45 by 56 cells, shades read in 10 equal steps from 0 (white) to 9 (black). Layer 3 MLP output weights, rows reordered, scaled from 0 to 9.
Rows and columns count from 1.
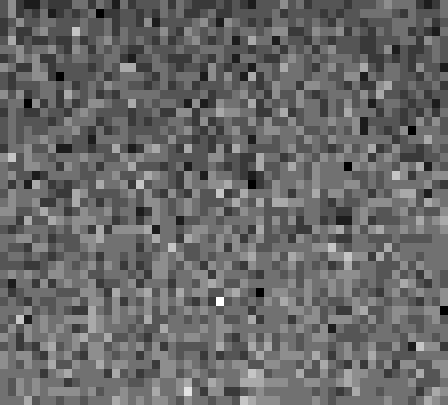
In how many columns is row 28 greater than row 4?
13
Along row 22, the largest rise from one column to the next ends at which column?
29
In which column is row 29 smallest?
44
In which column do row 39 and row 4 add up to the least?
10
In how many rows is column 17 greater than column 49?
18
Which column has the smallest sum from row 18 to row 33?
28
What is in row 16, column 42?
4
